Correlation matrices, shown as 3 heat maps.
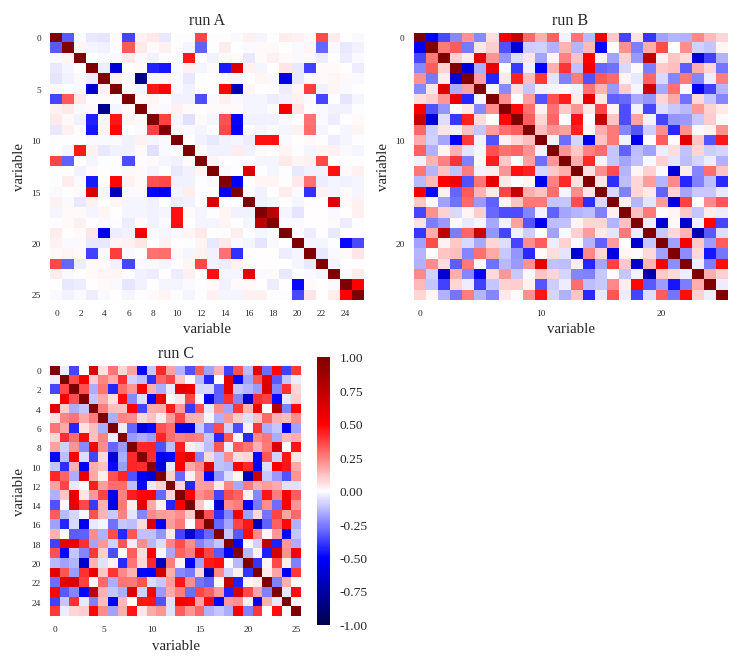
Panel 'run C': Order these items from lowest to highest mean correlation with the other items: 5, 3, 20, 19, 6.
6, 20, 3, 19, 5
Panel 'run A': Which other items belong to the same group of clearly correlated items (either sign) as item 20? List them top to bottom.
24, 25
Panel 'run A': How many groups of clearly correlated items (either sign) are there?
7
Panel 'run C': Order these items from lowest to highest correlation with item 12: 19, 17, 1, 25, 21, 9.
9, 19, 25, 17, 21, 1
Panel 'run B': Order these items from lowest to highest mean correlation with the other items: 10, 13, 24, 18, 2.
18, 24, 10, 2, 13
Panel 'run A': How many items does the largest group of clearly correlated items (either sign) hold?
7
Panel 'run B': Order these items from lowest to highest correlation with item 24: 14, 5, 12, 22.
5, 22, 14, 12
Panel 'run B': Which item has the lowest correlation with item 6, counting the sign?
4
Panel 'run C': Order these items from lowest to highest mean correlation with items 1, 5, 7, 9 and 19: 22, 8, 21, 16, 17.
17, 16, 21, 8, 22
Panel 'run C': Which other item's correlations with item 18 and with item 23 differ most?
19
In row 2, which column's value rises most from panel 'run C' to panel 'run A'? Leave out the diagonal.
11
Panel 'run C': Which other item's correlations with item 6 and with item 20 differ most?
11
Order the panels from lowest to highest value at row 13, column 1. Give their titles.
run B, run A, run C
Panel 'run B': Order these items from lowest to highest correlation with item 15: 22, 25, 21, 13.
22, 25, 21, 13
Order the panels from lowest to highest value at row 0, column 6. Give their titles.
run A, run B, run C
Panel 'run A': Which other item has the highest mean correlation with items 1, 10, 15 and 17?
18
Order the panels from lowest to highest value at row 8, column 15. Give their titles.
run A, run C, run B
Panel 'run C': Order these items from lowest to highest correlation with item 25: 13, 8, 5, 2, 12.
12, 2, 5, 13, 8
